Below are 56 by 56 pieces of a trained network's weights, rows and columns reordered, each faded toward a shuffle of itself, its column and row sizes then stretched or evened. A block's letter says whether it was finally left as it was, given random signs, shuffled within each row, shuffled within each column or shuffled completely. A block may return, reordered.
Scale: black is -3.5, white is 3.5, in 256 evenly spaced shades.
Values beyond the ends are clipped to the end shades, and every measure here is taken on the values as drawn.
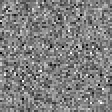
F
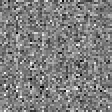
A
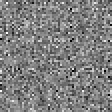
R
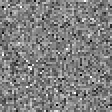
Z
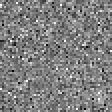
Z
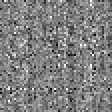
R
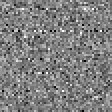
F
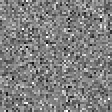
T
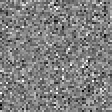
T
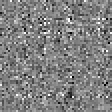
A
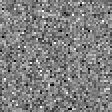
Z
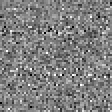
F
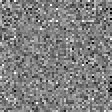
A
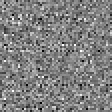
A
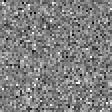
Z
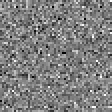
F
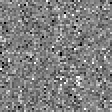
T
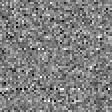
F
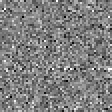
F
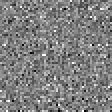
F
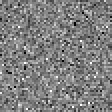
Z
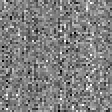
T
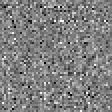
A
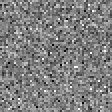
Z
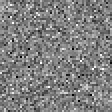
Z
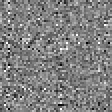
A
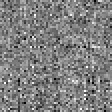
R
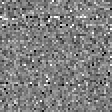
F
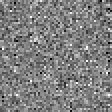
T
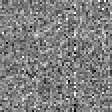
T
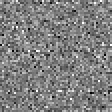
F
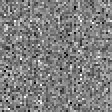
T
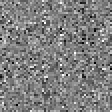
R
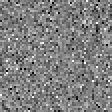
T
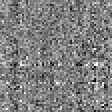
R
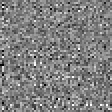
R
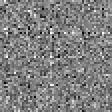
R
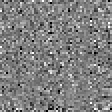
R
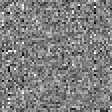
R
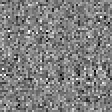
R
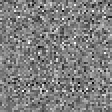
A
